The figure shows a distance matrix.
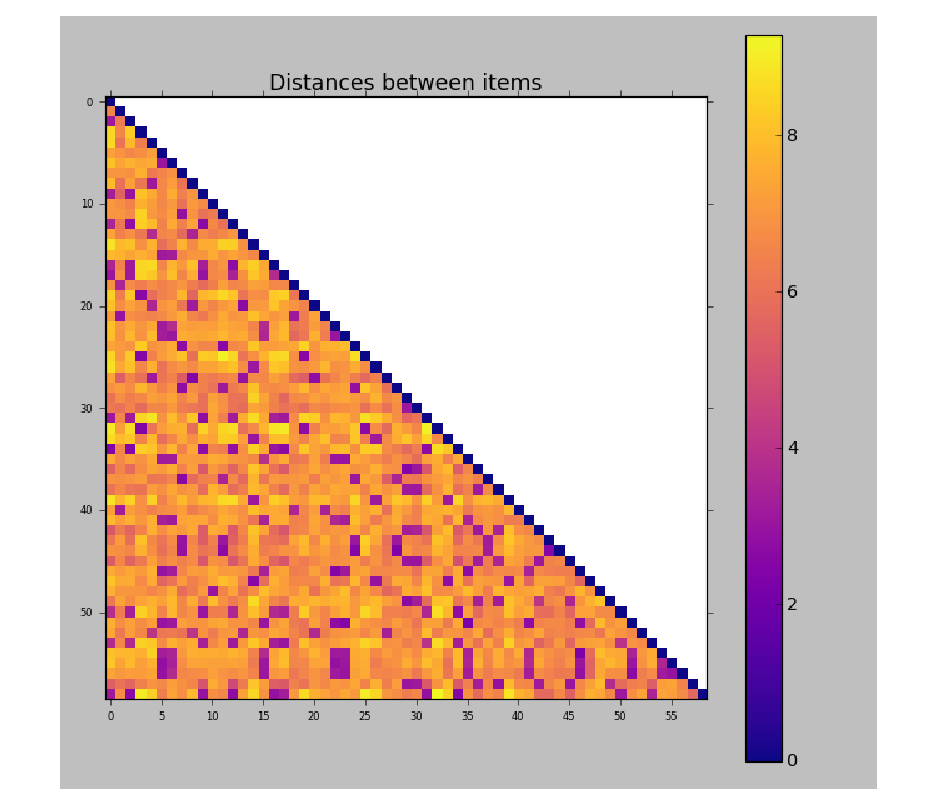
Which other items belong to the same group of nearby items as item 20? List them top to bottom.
4, 8, 13, 27, 52
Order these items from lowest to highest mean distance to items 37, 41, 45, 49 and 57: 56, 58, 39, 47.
56, 58, 47, 39
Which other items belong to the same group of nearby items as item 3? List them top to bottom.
19, 25, 32
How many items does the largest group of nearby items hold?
12
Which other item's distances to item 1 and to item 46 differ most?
54
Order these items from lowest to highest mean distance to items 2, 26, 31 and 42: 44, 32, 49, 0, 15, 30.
0, 30, 49, 44, 15, 32
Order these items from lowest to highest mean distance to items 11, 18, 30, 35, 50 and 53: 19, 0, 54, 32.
0, 54, 19, 32
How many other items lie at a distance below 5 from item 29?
7
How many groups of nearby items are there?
9
